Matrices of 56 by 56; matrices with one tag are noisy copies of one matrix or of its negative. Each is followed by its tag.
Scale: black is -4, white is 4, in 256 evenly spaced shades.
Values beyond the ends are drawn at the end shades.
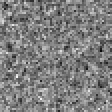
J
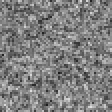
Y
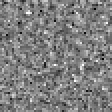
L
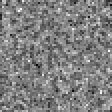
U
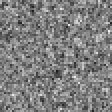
L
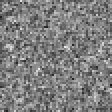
J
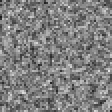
U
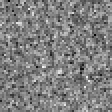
L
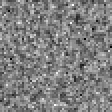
L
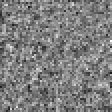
J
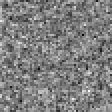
J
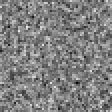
U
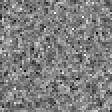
U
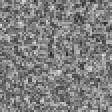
L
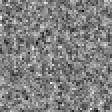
U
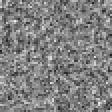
U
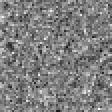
J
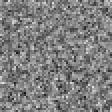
U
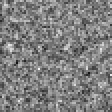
J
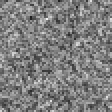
Y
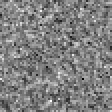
Y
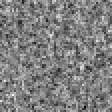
L
